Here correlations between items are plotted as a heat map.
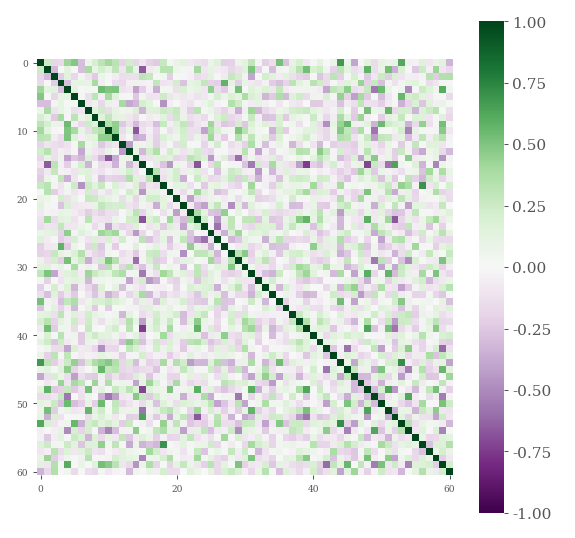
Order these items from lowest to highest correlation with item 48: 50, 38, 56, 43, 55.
55, 43, 56, 50, 38
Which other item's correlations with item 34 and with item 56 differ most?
18
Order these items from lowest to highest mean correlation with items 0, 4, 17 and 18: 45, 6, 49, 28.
6, 49, 28, 45
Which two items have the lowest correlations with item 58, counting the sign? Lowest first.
15, 52
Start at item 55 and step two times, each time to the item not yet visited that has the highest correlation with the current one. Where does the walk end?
3
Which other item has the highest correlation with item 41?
13
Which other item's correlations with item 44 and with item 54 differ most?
10
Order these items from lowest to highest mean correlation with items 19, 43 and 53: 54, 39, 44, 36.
36, 39, 54, 44
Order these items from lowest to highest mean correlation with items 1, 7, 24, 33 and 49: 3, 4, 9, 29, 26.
26, 29, 4, 9, 3
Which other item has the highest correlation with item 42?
54
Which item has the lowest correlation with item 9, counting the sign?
42
